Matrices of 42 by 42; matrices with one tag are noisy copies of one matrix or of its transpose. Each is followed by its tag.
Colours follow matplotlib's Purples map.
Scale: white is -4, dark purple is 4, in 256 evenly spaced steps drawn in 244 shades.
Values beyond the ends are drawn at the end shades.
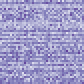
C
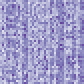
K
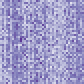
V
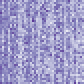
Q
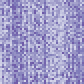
V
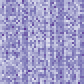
K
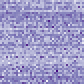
V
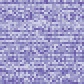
C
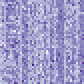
K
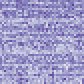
Q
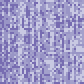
Q
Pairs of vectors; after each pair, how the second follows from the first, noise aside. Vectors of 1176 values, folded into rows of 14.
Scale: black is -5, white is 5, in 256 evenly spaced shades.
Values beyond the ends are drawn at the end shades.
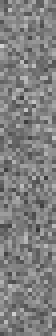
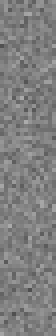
negated, shrunk.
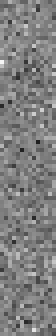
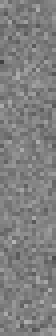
negated, shrunk.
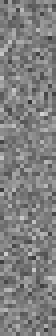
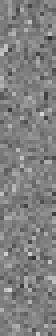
partly zeroed.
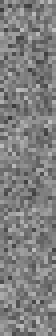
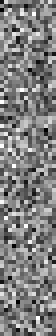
scaled up.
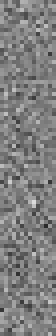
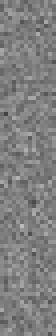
negated, shrunk.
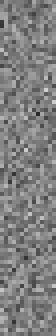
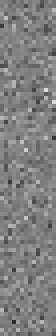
partly zeroed.
